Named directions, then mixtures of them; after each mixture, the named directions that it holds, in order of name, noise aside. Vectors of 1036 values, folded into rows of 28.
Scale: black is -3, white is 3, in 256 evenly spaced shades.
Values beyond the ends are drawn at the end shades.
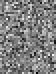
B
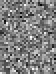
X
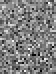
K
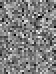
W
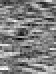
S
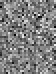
W.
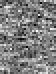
B, S, W.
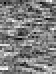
S.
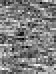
B, S.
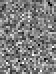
B, K, X.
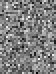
B.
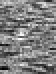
S.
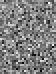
K.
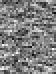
K, S, X.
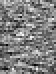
S, W, X.
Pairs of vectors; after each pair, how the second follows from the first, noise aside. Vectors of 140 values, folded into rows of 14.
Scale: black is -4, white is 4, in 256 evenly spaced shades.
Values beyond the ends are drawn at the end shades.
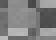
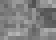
shrunk.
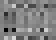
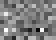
negated.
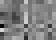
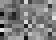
copied.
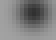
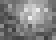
negated.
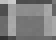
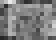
copied.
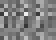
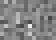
reversed, partly zeroed.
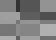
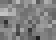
reversed, partly zeroed.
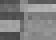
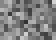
shuffled.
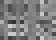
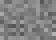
negated, shrunk.
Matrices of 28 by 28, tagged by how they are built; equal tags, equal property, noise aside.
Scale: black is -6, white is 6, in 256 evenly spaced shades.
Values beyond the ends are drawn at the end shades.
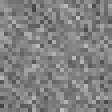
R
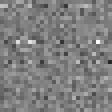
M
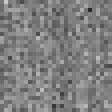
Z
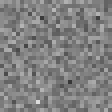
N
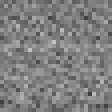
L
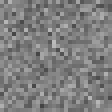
Z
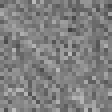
R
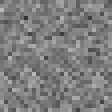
L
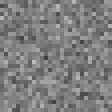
N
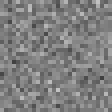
N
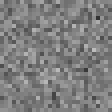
N
